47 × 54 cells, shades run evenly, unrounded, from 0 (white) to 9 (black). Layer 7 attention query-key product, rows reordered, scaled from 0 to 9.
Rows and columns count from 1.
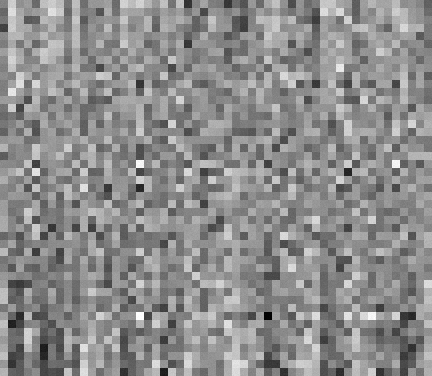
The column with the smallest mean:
30
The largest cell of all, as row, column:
40, 34
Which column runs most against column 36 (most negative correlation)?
22
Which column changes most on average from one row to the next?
18
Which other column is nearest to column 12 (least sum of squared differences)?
28
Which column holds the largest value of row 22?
44
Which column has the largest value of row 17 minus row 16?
52
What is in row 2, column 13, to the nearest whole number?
6
